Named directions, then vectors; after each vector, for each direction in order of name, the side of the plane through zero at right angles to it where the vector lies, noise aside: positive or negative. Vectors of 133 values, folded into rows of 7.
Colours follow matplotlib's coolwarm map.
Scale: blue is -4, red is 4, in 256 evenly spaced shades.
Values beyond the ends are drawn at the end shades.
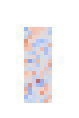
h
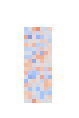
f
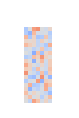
positive, positive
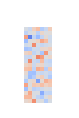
positive, negative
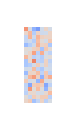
negative, negative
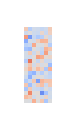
positive, negative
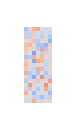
positive, positive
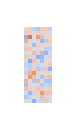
negative, positive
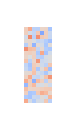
negative, positive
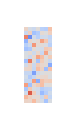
positive, negative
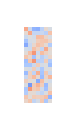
negative, negative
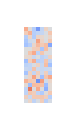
negative, negative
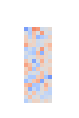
positive, positive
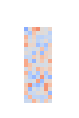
positive, positive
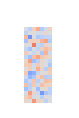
positive, negative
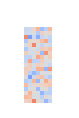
positive, negative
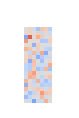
negative, positive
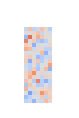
negative, positive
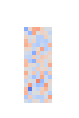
positive, positive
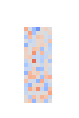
negative, negative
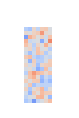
negative, positive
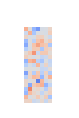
negative, negative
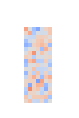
negative, negative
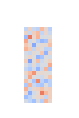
negative, positive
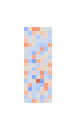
positive, positive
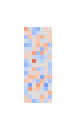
negative, negative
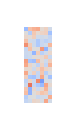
positive, positive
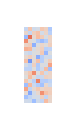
negative, positive
